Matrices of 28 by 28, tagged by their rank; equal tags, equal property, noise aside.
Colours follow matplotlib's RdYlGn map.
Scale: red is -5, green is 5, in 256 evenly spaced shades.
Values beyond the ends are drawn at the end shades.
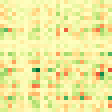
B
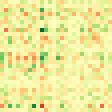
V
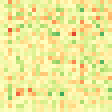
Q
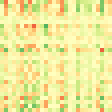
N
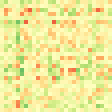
V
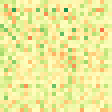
Q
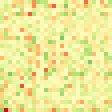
Q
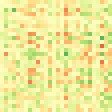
B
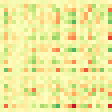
N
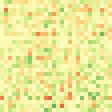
Q
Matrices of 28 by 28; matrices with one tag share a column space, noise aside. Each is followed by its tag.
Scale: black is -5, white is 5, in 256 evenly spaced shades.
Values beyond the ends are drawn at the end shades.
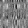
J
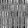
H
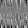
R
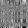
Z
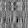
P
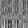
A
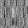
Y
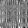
Z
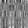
H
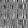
J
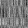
Y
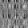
J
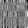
H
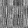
Y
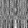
A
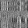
P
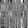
H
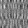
J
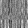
A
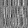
Y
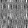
J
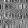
J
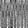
H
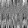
R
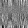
R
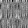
J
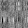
P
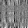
Z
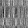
Y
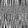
R
